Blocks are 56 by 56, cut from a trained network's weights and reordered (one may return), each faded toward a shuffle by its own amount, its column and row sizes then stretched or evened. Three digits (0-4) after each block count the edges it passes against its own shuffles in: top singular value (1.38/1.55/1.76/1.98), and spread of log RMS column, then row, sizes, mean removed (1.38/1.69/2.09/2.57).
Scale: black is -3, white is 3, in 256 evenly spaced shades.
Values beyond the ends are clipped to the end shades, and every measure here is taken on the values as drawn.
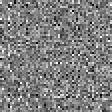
2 3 2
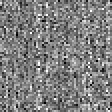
1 2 0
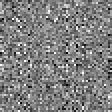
3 3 2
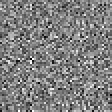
3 0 2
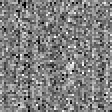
1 2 0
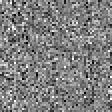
0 3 0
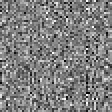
3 3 2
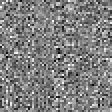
2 3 0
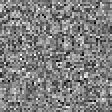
2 1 0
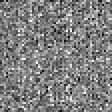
0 1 0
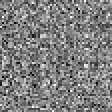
3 0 2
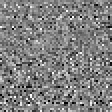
0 1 4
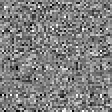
3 1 3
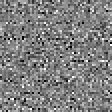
0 1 3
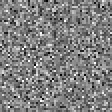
0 1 1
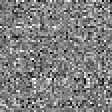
2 2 3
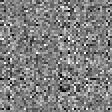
3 3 3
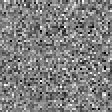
1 2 2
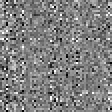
1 4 2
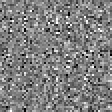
2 3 2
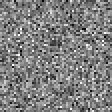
0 0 0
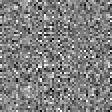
3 4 1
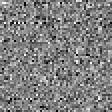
1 1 3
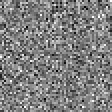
2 1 1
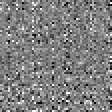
3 4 3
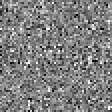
1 2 2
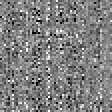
0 4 2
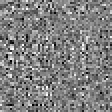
2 3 3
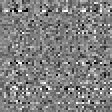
3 3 4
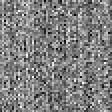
2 1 0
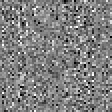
1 4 1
